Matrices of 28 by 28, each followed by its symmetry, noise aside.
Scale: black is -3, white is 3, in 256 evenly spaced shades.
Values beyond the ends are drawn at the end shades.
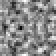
mirrored top to bottom.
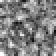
symmetric across the other diagonal.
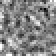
symmetric across the other diagonal.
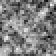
symmetric across the other diagonal.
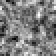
antisymmetric.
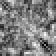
symmetric.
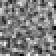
antisymmetric.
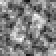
same after a half turn.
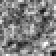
symmetric.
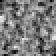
same after a half turn.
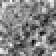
symmetric.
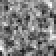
no symmetry.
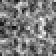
mirrored top to bottom.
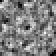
symmetric.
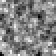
symmetric across the other diagonal.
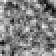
symmetric across the other diagonal.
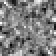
same after a half turn.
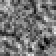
symmetric.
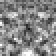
mirrored left to right.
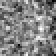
mirrored top to bottom.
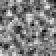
antisymmetric.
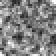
symmetric across the other diagonal.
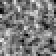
no symmetry.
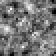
symmetric.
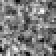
no symmetry.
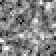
symmetric.
